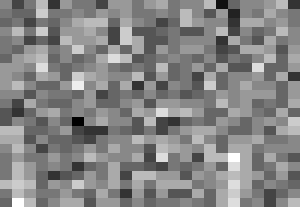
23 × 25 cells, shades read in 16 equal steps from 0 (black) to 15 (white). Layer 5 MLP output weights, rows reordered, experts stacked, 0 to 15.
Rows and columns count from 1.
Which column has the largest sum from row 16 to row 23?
20
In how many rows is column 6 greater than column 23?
7
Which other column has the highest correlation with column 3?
10
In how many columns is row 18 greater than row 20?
13
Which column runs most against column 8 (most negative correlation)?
17
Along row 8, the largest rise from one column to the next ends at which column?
22
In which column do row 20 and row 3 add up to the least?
5
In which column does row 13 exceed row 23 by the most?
14
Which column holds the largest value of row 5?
11
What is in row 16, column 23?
7
